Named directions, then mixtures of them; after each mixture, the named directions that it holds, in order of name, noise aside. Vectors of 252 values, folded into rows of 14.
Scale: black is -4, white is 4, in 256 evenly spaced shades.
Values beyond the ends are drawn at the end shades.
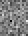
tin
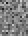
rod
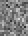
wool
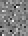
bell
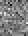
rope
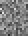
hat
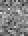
rope, tin, wool.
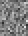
tin, wool.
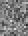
wool.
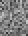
hat, rod, tin.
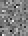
bell.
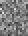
hat.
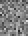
hat, tin.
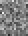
hat.
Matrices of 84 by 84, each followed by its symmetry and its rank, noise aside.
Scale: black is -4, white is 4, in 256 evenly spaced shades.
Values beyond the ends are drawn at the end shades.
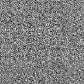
antisymmetric, rank twelve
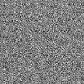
antisymmetric, rank twelve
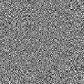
no symmetry, rank eight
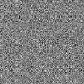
no symmetry, rank twelve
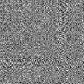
antisymmetric, rank eight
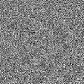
no symmetry, rank twelve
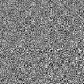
no symmetry, rank twelve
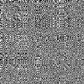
antisymmetric, rank eight
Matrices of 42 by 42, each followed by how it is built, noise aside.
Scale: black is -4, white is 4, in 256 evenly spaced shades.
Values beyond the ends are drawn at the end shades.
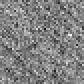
Toeplitz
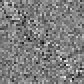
banded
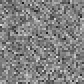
Toeplitz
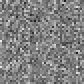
repeating rows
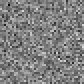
repeating rows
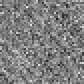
Toeplitz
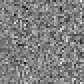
uneven columns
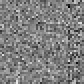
uneven columns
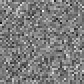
Hankel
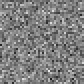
noise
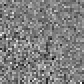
lower triangular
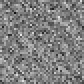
Toeplitz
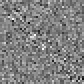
banded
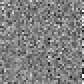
uneven columns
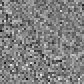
lower triangular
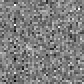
uneven columns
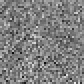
lower triangular
